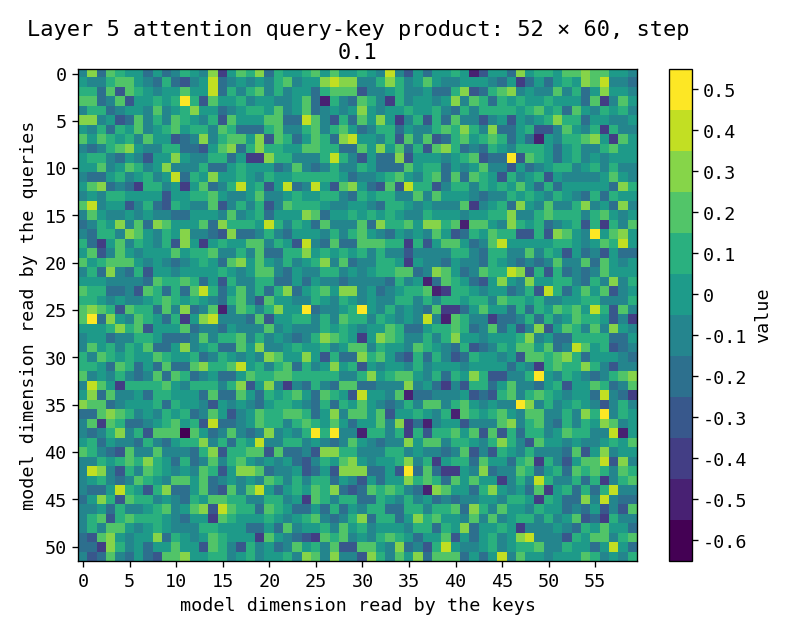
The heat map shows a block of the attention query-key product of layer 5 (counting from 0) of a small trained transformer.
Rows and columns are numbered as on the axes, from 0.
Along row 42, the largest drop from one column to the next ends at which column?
36
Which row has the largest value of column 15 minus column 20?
7
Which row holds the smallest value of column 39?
26
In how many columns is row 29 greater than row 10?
31
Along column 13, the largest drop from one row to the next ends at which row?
8
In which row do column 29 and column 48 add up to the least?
44
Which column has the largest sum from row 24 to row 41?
1
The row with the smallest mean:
22
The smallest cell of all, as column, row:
11, 38
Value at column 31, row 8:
0
